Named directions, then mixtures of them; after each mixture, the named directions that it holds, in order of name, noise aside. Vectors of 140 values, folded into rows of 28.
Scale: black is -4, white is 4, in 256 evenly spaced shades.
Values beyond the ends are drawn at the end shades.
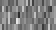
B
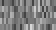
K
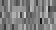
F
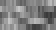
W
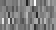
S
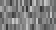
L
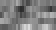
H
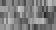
K, W.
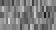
B, K, W.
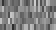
F, K, S.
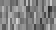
B, F, W.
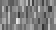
B.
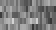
H, L, W.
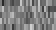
B, F, K.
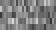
L, W.
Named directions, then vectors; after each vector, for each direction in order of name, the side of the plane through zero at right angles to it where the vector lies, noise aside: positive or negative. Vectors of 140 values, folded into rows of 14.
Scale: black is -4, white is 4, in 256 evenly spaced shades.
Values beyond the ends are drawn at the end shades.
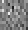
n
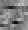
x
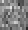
positive, negative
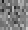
negative, positive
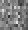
positive, negative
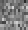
negative, negative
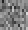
negative, positive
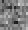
negative, positive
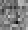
negative, positive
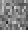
positive, negative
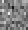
positive, positive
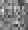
positive, negative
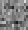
positive, positive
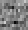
positive, positive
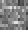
positive, negative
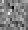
positive, positive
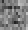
negative, positive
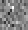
negative, negative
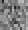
negative, positive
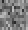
negative, positive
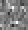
negative, negative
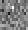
negative, negative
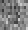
negative, positive
